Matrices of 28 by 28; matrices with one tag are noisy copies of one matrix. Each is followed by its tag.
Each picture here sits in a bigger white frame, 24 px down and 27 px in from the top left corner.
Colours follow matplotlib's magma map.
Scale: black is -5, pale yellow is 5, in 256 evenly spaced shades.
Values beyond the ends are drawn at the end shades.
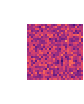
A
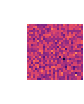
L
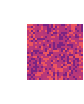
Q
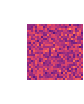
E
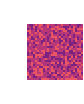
E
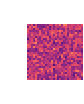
L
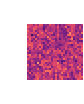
Q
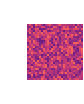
A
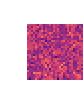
Q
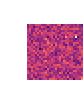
A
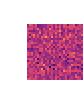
L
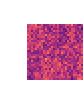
Q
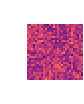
Q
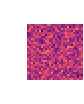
A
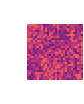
Q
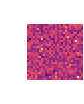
L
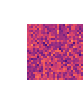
Q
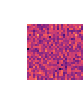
L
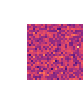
A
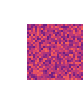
E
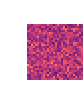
A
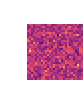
A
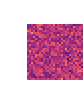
E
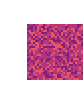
E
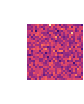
E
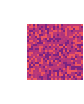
L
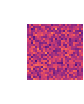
A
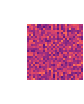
L
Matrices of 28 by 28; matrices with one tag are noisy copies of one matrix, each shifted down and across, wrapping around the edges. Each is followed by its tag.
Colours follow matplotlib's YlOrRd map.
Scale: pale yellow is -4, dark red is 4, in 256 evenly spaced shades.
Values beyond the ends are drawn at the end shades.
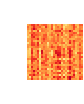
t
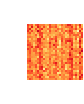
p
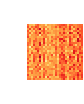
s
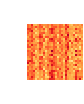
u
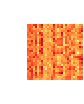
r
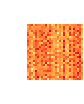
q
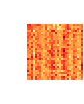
t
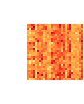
r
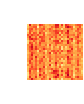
t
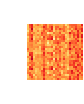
r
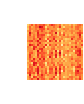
s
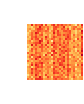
q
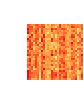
u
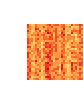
u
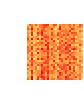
q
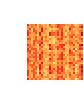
u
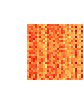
q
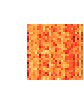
r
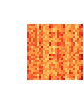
u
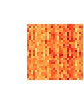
s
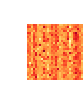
u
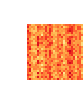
u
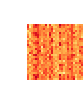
u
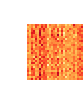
s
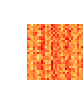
p
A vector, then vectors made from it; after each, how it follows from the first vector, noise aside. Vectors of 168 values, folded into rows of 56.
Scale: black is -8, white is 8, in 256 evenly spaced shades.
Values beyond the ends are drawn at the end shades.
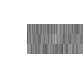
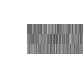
reversed, negated.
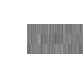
negated, shrunk.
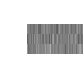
wrapped around, partly zeroed.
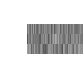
copied.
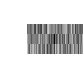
reversed, negated, scaled up.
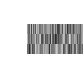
negated, scaled up.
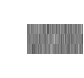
reversed, partly zeroed.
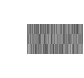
copied.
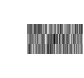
reversed, negated, scaled up.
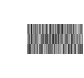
negated, scaled up.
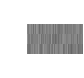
negated, shrunk.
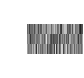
reversed, negated, scaled up.
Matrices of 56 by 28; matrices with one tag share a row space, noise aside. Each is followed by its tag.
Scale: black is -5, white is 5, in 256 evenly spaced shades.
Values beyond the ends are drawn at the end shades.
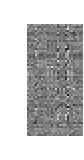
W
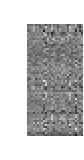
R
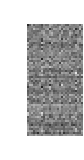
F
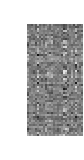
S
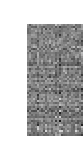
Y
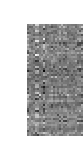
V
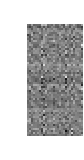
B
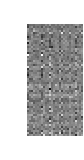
F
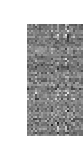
W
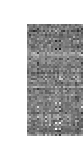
Y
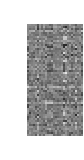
S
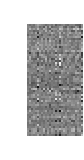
Y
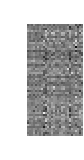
R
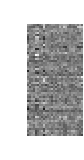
V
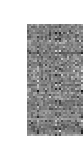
Y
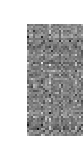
F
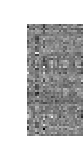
V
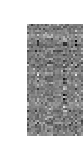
S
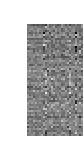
R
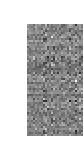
R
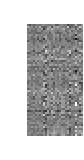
R
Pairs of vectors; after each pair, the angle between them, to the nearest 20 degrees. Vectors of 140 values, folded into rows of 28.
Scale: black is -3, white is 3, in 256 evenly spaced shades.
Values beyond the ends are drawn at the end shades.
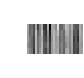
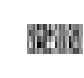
60 degrees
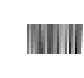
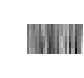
20 degrees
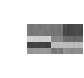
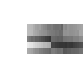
140 degrees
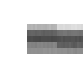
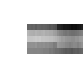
160 degrees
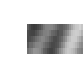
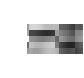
120 degrees
